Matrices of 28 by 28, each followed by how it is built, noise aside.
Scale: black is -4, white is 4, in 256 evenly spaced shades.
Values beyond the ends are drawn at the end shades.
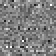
uneven rows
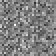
repeating rows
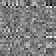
low rank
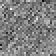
Hankel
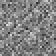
Hankel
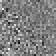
lower triangular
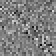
banded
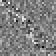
banded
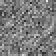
Hankel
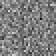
repeating rows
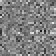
low rank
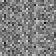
repeating rows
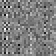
low rank
